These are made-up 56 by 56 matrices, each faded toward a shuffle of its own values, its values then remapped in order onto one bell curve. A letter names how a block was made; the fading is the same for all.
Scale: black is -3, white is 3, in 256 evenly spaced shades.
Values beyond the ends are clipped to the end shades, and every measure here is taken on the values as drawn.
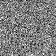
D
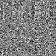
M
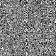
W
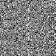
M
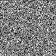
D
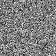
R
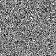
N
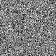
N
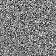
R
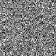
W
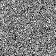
R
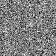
R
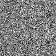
R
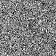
D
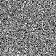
N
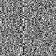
M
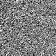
D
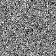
R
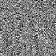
M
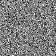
R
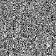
W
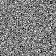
N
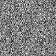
W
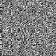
M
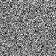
N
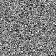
N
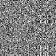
M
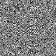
M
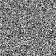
N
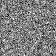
D
